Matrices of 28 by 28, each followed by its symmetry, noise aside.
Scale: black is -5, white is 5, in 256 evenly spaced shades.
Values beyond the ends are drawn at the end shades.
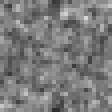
same after a half turn.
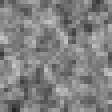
same after a half turn.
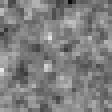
antisymmetric.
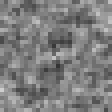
same after a half turn.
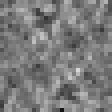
same after a half turn.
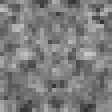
mirrored left to right.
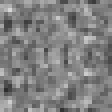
mirrored top to bottom.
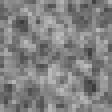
same after a half turn.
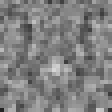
mirrored left to right.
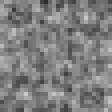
same after a half turn.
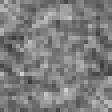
same after a half turn.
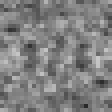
same after a half turn.
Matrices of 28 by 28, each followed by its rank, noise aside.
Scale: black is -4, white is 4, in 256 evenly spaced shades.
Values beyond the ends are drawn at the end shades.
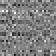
four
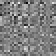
three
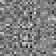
six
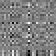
two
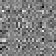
four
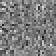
six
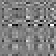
two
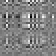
two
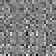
four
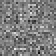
six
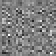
four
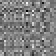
three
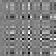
one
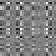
one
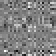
three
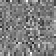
six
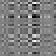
one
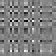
one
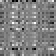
two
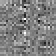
four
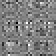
four
